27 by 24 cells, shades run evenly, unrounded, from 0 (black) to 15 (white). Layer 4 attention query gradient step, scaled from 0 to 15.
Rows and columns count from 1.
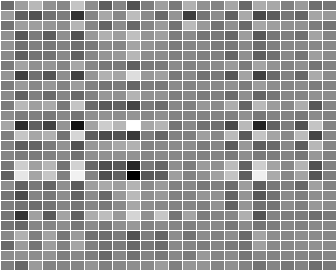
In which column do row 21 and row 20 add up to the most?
10
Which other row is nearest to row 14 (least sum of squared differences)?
17
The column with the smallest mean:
2
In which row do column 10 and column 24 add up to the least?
18
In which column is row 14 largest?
6
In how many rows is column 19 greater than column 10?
11
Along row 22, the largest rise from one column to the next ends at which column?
3
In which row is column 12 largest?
22
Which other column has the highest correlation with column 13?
16
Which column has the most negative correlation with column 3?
23
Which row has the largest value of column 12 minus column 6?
13
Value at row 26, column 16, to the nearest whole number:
8
